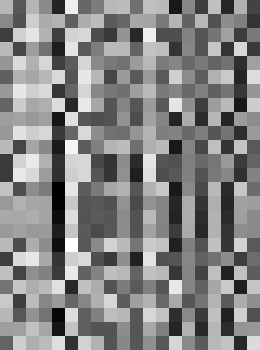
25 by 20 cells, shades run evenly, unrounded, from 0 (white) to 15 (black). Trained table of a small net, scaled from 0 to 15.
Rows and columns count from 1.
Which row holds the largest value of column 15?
22
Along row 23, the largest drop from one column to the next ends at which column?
6
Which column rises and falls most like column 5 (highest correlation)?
14
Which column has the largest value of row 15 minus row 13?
7
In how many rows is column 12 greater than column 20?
5
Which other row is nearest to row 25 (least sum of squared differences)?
21
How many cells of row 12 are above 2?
18
